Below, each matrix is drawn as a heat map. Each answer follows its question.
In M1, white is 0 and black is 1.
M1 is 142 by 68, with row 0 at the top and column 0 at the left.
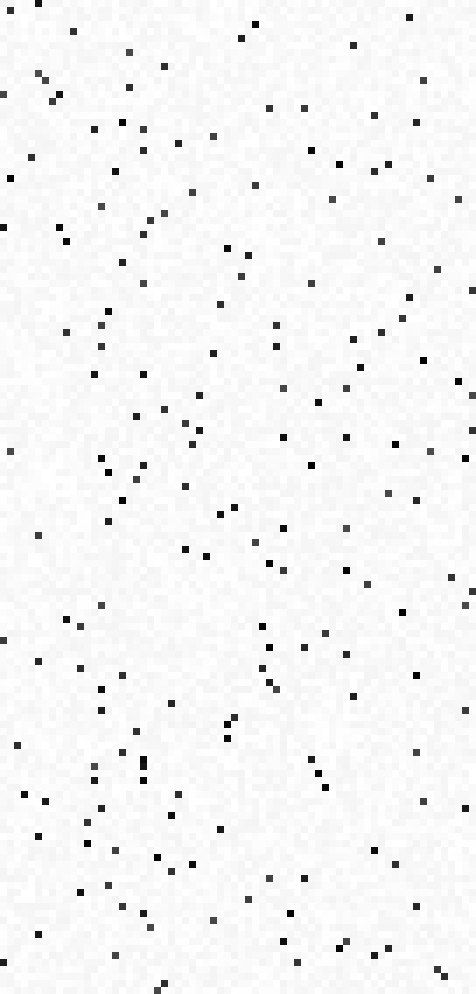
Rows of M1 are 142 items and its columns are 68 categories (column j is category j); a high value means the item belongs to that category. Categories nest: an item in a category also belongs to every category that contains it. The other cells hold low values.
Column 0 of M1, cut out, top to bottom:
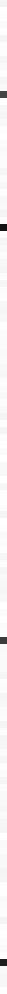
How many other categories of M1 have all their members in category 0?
2
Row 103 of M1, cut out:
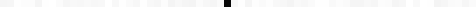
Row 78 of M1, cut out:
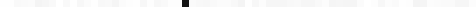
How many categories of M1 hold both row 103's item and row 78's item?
0
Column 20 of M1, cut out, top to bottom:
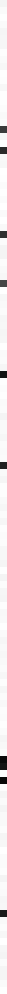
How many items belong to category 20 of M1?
10
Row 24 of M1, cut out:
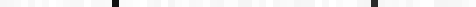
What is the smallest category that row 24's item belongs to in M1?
16
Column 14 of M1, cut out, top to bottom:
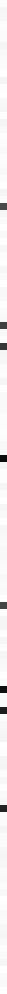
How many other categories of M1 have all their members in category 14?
2
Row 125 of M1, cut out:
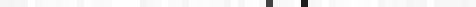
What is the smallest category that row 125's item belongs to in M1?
43
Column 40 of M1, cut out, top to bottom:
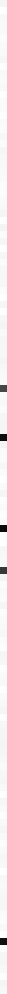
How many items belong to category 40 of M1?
5
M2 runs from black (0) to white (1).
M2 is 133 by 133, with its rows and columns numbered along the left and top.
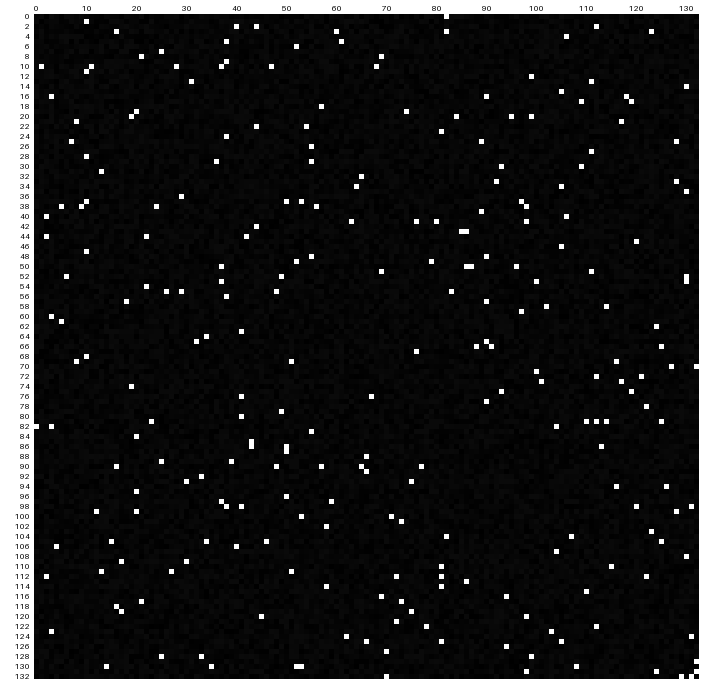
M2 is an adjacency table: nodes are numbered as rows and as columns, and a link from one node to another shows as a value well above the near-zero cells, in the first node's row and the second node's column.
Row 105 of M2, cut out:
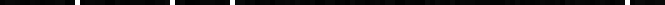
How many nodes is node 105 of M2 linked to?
4
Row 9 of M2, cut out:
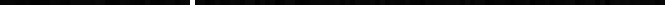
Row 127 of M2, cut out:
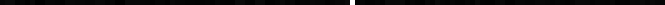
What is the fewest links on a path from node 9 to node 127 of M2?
6
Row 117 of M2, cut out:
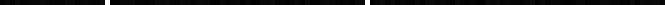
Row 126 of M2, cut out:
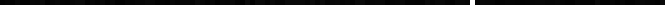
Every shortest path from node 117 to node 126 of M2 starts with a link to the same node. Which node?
node 21
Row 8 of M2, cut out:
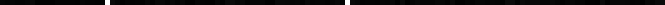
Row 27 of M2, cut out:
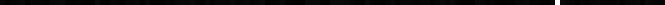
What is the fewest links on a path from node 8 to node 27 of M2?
4
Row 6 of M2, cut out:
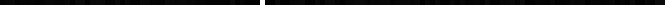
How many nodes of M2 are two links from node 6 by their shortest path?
2
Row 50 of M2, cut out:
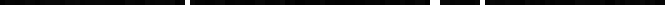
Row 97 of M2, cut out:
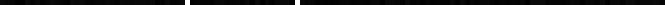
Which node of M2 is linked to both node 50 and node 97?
node 37
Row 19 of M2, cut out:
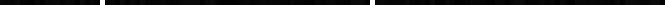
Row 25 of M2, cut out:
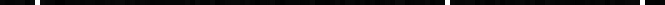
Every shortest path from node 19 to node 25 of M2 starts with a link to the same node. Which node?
node 20
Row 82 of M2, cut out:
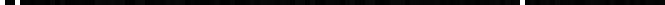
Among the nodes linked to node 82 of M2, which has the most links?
node 3
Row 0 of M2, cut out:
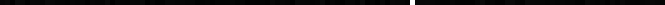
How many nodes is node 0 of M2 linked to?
1
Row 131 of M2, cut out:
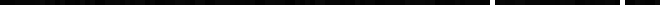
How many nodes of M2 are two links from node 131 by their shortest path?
6
